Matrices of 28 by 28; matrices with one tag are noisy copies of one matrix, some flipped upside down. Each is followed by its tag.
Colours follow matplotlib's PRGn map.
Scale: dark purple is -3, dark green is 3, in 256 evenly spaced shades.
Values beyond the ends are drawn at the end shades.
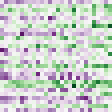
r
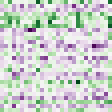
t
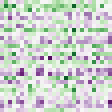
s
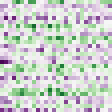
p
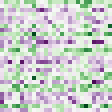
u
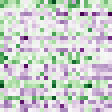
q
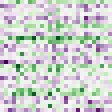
p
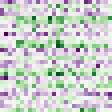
p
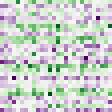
p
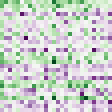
q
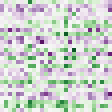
s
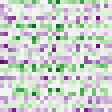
p
